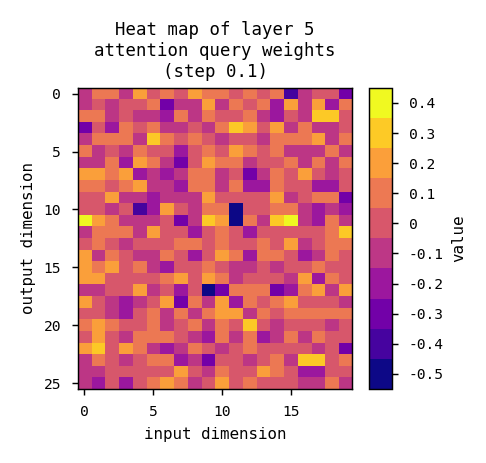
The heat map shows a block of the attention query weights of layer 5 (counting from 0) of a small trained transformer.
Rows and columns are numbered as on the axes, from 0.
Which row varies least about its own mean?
13
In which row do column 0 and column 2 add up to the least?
3
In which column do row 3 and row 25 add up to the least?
0
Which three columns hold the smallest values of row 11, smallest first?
11, 7, 17
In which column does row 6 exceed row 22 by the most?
19
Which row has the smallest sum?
10
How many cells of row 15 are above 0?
6
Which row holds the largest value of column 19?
12
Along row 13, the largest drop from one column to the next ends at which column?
16
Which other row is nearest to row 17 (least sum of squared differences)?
23
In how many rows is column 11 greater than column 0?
12
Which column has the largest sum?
1
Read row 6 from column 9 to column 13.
0.2 0.1 0.1 -0.1 0
